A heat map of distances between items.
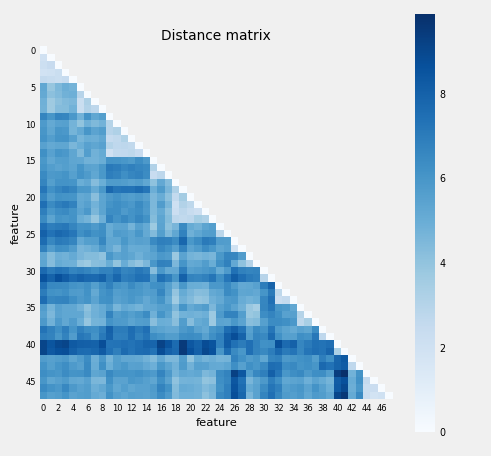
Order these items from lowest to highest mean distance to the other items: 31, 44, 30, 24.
24, 44, 30, 31
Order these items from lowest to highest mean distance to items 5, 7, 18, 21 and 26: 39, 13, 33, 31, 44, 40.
33, 13, 44, 39, 31, 40
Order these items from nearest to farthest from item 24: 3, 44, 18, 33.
18, 33, 44, 3
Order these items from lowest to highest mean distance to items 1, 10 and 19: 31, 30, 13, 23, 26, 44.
23, 13, 44, 26, 30, 31
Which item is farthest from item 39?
26
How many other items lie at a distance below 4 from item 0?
4
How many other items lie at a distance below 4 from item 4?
4
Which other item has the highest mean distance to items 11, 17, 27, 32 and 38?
40
